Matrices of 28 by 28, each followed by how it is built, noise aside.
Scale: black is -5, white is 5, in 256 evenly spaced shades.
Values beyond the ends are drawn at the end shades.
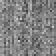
blocks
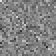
diagonal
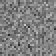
repeating rows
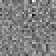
low rank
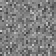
repeating rows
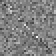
diagonal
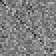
diagonal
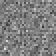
repeating rows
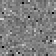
sparse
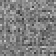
blocks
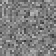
blocks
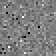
sparse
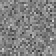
noise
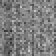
blocks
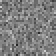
noise
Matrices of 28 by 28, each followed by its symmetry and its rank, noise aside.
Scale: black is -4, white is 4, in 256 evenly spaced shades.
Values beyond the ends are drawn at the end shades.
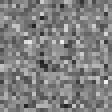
no symmetry, rank six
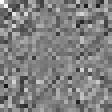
symmetric, rank six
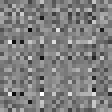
no symmetry, rank three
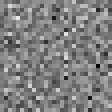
no symmetry, rank six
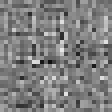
antisymmetric, rank six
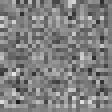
antisymmetric, rank four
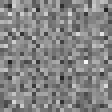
no symmetry, rank four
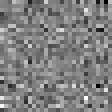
antisymmetric, rank four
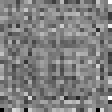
antisymmetric, rank four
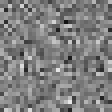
antisymmetric, rank six
